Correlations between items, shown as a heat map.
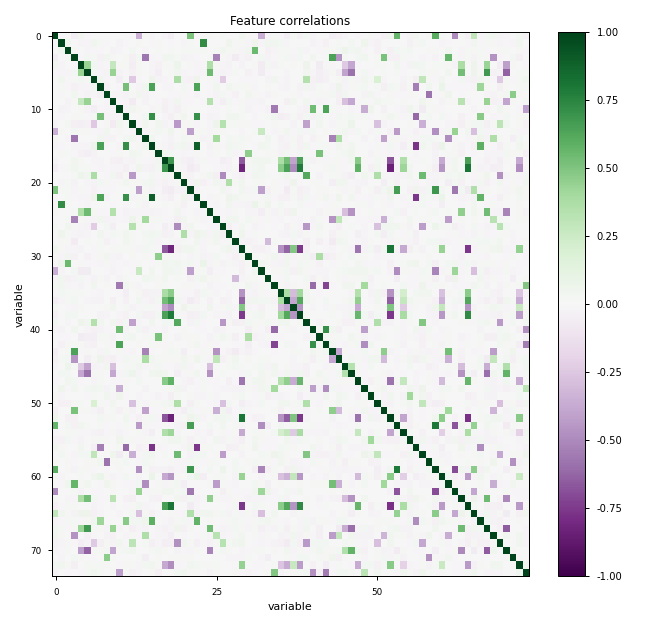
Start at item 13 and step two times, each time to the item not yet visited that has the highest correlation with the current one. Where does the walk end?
32
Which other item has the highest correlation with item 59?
53
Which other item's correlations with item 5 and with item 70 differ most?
67
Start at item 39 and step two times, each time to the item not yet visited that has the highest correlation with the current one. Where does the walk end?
57
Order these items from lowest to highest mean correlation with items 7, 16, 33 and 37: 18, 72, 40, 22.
18, 40, 72, 22
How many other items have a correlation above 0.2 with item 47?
7
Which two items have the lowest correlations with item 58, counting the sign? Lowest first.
8, 71
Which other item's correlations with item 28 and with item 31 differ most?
2
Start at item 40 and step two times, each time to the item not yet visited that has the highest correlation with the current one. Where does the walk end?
10
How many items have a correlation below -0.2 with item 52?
8
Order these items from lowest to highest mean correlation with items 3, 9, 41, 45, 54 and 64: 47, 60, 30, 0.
60, 0, 30, 47
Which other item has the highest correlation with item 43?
3
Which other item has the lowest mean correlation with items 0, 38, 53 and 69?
62
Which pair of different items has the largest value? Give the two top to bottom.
15, 22
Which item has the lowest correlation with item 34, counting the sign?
42
